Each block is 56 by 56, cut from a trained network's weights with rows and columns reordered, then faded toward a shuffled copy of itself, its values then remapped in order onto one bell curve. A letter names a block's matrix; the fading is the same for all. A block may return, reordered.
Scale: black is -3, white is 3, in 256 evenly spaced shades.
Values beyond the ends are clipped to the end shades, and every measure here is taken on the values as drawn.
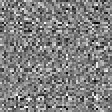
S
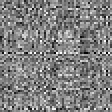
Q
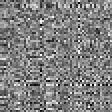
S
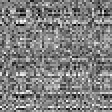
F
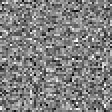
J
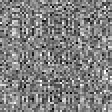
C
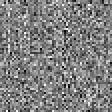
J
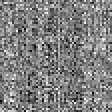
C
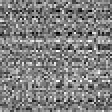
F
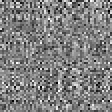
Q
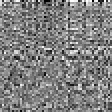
S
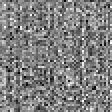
C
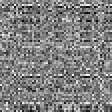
F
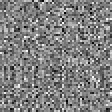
J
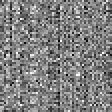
C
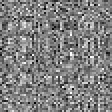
C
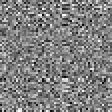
Q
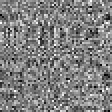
J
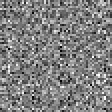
J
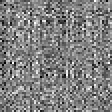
C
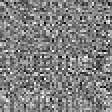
S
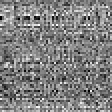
F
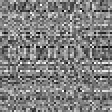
F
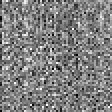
C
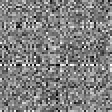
S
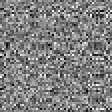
Q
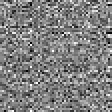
S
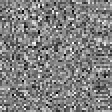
J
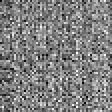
C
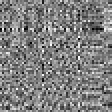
S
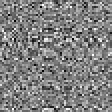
Q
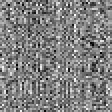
C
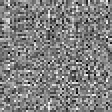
J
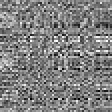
F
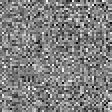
J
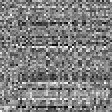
F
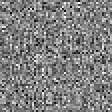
J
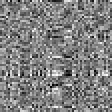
Q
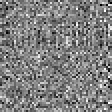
J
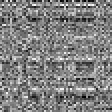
F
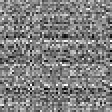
F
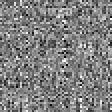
J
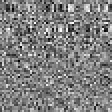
Q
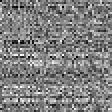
F
